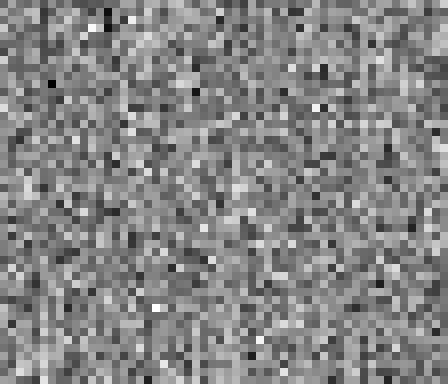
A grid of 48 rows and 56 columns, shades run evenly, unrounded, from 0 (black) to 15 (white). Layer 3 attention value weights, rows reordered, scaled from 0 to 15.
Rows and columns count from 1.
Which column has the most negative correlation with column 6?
19
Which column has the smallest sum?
15
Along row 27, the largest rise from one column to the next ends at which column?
54
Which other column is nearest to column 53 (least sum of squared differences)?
35
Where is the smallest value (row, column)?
11, 7
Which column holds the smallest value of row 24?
6
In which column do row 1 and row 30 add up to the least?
31
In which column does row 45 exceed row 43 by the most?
28
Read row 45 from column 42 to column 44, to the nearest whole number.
6 5 9
